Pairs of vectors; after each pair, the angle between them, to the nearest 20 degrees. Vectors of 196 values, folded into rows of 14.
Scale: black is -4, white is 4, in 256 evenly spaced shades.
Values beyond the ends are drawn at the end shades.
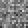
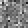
80 degrees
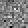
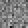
40 degrees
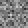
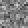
60 degrees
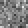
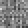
80 degrees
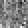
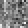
20 degrees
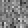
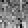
120 degrees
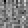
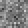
100 degrees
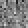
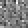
140 degrees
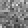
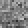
40 degrees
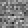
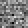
20 degrees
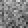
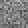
60 degrees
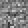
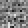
160 degrees
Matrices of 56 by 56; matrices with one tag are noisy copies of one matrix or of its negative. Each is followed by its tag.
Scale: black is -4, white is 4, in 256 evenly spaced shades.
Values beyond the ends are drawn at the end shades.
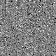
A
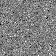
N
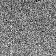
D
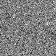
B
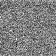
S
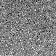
D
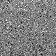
D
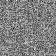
A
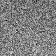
D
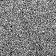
D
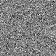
B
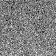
D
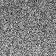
D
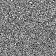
B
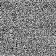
S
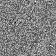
N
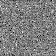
S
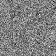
B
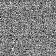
S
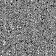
A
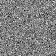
B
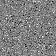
N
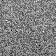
D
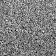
D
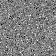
B
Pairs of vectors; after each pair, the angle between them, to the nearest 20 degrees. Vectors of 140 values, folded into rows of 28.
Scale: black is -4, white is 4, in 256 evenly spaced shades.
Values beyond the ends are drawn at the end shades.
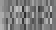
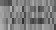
40 degrees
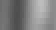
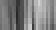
40 degrees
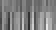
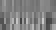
80 degrees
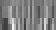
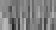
160 degrees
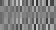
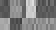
100 degrees
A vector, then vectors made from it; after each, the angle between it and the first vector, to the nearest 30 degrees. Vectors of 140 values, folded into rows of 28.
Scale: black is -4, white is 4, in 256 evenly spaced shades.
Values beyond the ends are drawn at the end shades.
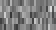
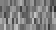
150 degrees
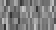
60 degrees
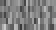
120 degrees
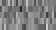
120 degrees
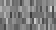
30 degrees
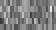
30 degrees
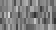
60 degrees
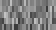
30 degrees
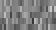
30 degrees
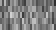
90 degrees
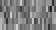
150 degrees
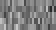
150 degrees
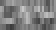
90 degrees
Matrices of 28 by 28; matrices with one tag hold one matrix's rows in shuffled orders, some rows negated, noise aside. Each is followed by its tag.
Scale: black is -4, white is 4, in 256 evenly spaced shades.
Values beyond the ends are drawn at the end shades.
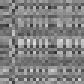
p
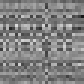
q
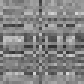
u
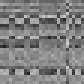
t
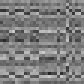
t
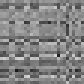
t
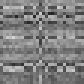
u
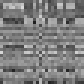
u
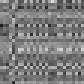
p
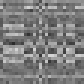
u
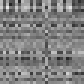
q
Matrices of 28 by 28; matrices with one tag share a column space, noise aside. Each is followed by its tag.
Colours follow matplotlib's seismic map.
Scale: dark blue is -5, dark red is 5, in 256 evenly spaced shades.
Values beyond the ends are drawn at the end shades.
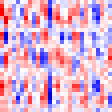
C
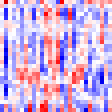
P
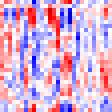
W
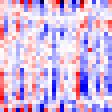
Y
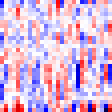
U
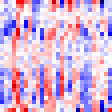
Y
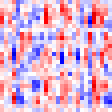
C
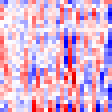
P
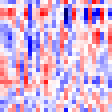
W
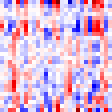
Y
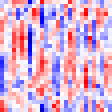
W
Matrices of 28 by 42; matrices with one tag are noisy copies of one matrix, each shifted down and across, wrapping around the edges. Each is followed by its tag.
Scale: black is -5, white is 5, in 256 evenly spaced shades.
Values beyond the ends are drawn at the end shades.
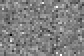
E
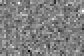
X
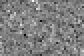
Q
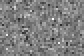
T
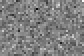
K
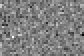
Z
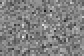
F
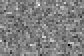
X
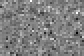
T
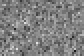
K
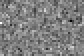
Z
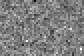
K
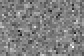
X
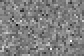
X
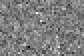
Q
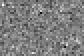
K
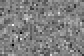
T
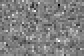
T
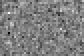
T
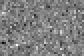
Z
